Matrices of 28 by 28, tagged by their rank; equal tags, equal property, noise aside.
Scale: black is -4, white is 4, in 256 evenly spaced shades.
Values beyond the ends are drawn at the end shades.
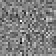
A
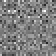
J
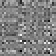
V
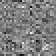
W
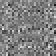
W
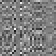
V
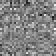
W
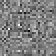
W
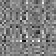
J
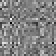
J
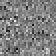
W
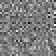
W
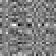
V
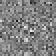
W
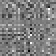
J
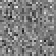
W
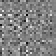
J
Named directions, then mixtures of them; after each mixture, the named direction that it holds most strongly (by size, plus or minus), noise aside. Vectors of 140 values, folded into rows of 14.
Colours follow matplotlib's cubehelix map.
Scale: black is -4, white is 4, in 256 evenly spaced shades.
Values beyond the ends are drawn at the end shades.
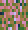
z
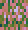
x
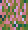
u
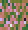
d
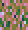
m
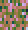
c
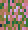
x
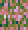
x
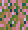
d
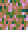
c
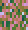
m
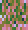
u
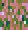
m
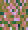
z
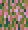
x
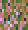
d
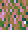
m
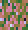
d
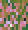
d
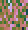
c
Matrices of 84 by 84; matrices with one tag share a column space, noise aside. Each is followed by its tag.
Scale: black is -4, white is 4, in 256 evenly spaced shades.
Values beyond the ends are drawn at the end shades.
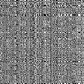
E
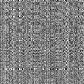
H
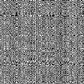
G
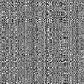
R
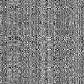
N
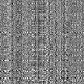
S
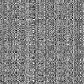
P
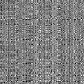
P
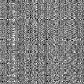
P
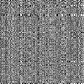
E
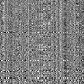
S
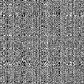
G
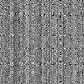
G
